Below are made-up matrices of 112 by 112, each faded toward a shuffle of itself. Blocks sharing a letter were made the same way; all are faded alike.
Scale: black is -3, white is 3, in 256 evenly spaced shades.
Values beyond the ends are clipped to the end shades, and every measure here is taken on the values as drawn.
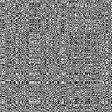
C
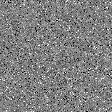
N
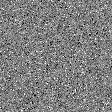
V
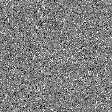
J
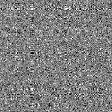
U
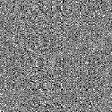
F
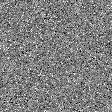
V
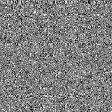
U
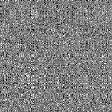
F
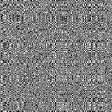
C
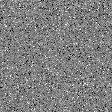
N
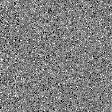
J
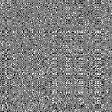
C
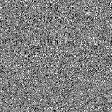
U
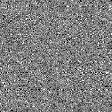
U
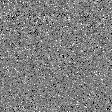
N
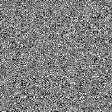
U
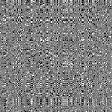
C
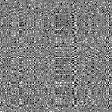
C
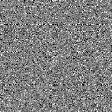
U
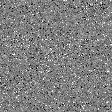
N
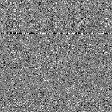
U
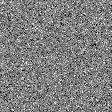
V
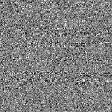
U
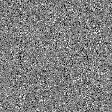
J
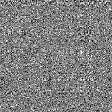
U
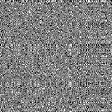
F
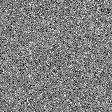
V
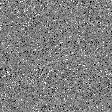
N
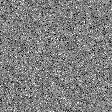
V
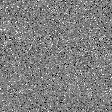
N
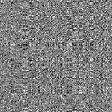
F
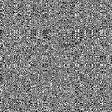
F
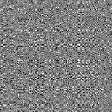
C
